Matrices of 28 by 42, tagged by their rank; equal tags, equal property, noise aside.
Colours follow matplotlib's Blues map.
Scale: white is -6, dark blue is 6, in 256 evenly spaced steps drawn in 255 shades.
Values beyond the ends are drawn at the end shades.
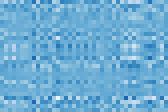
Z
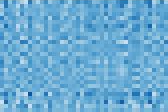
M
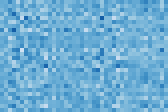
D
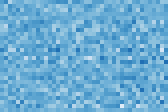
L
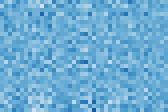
D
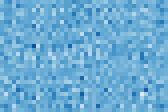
L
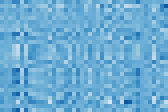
M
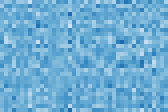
D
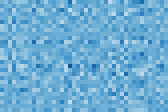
D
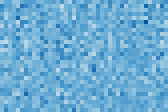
L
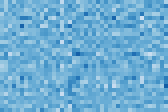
L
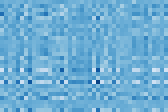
Z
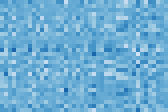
D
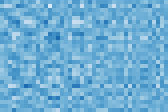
D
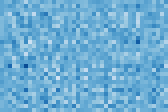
D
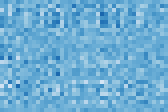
D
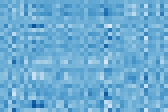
M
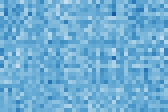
L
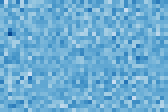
L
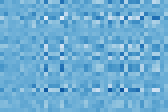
Z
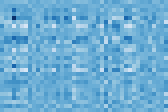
M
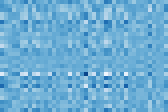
Z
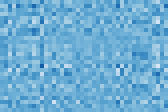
M
